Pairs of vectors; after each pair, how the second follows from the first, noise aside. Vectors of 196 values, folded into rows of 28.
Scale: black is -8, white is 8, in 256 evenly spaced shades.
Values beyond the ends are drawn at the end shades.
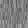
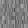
shuffled.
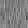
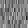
scaled up.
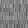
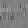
wrapped around, partly zeroed.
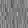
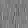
wrapped around, negated, partly zeroed.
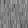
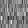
wrapped around, negated, scaled up.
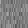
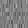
shuffled.
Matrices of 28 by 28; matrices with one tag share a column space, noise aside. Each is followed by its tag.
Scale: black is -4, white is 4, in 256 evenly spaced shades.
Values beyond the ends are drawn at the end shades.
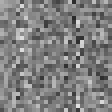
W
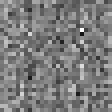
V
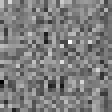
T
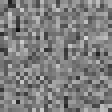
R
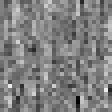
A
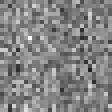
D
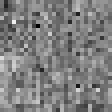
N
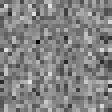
D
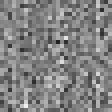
W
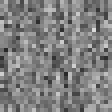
N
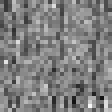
A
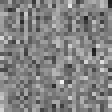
R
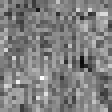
N
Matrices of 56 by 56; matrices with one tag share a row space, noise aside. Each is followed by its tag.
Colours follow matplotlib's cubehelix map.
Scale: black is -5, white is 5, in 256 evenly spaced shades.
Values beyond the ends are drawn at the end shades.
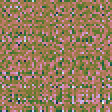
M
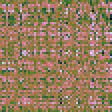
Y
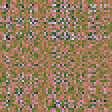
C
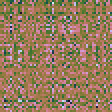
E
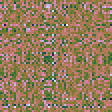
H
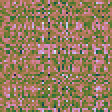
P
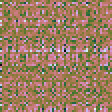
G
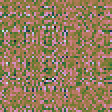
H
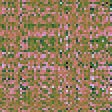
Y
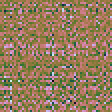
E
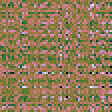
Y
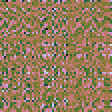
H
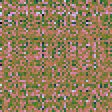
G
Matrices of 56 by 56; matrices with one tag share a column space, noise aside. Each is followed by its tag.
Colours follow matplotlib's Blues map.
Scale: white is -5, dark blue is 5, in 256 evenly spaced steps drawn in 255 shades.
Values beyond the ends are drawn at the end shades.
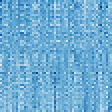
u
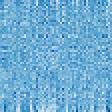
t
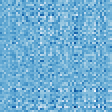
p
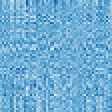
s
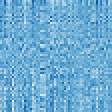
s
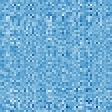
p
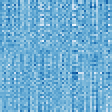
u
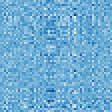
p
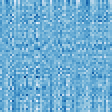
s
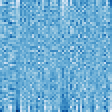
t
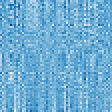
u
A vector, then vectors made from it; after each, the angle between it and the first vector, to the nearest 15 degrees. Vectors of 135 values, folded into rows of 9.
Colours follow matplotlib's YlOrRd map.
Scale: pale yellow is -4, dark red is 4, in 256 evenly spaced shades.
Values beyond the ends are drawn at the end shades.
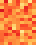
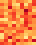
90 degrees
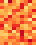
150 degrees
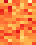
45 degrees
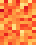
15 degrees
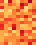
165 degrees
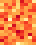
105 degrees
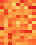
105 degrees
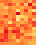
75 degrees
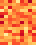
120 degrees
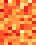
15 degrees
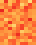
45 degrees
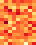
75 degrees
